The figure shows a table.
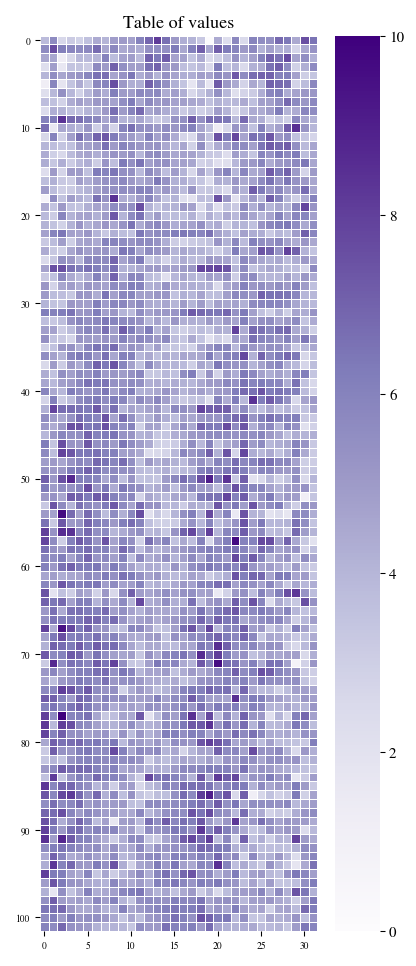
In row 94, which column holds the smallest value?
29
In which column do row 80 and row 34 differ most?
19
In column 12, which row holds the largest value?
84
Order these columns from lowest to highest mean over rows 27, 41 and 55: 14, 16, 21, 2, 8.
14, 16, 21, 2, 8
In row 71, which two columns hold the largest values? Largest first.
20, 1
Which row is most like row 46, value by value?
55
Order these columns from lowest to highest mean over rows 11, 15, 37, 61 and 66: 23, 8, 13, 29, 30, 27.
30, 29, 13, 23, 27, 8
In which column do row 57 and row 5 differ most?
0
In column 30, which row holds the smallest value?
52
